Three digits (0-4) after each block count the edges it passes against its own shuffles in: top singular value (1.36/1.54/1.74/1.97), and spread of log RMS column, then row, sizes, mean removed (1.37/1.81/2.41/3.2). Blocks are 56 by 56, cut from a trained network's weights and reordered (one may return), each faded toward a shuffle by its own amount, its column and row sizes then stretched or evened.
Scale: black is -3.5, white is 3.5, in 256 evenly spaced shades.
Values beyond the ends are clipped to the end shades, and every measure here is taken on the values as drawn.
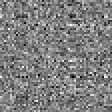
3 0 2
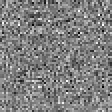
3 1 1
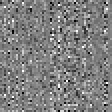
1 4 1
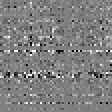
3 2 4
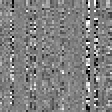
4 4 0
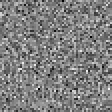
0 0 0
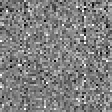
0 2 1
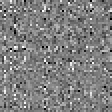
0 3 2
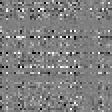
2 3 4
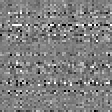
4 2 4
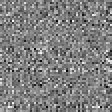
4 1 3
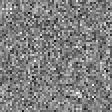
2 1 0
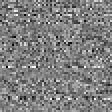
3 0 3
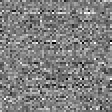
3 0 3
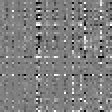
4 4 3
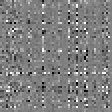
3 4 3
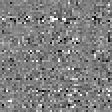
0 2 3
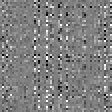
3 4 2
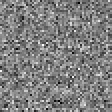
2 0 1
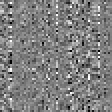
4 4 1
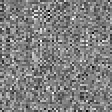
3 1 2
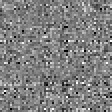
1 2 3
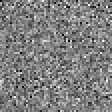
0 0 2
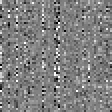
0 4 1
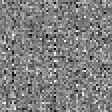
2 3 1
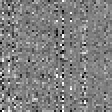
2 4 1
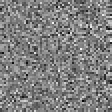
2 1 0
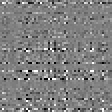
4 2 4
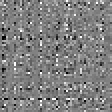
2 4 3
